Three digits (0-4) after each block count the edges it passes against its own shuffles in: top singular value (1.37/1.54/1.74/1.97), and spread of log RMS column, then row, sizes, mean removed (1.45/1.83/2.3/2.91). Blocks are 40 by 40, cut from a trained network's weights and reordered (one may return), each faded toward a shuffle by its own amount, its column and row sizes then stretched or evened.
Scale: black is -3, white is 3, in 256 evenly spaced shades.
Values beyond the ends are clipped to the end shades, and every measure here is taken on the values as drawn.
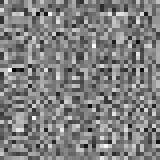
3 0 1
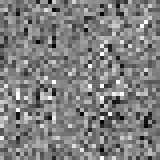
0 3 0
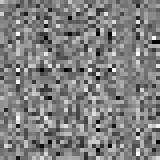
2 3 1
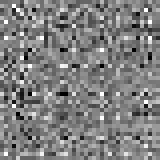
3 2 2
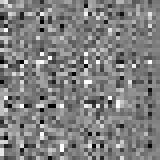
2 4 1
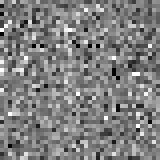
0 1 0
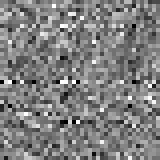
1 0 2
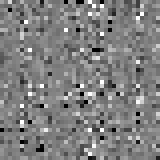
0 3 2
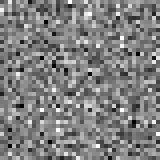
1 1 0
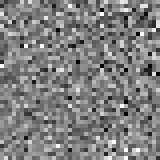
0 1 0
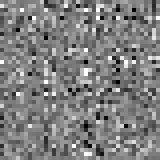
1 3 2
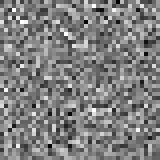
2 0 1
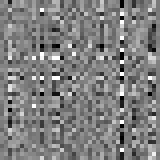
4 4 0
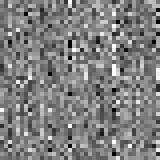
2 3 0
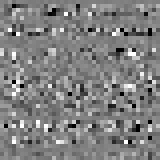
0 1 4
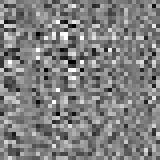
4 3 2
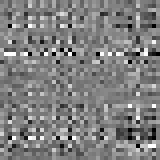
4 2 4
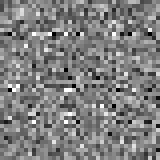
2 0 2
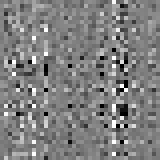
2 4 2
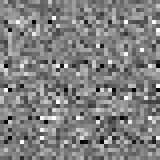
0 1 3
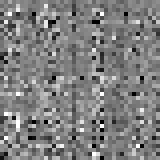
1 3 2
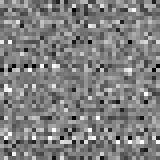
0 0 3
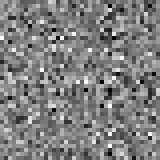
1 1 0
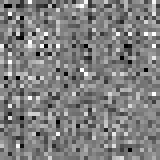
0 3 1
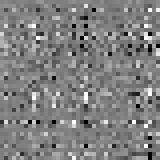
0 2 4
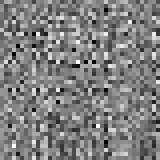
4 3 1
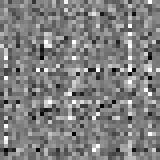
1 2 2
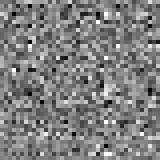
2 1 2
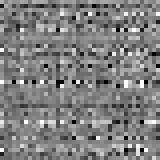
2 1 4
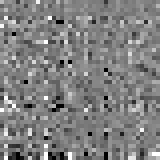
2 2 3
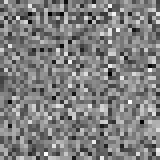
2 0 0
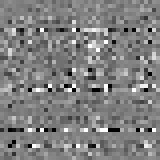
2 1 4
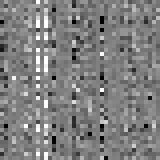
3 4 0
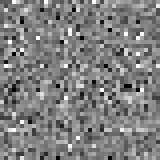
0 1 1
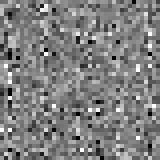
0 3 0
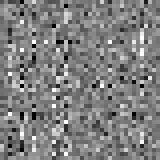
1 3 1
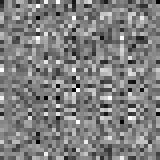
4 4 1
